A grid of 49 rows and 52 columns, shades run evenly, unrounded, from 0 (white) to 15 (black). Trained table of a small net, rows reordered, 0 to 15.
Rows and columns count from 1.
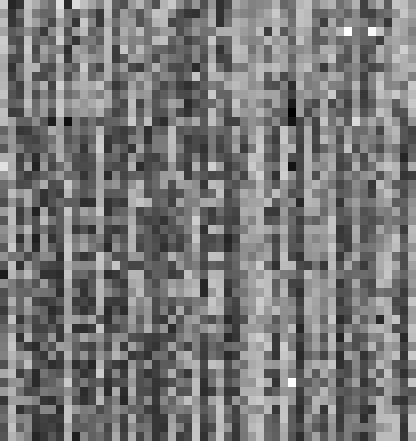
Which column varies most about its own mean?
8
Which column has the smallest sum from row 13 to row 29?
33
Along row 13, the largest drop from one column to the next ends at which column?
38
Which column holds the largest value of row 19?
37
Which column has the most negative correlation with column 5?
2
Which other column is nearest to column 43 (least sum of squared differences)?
29
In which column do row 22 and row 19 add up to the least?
49
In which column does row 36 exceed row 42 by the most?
13
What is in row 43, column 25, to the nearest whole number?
4
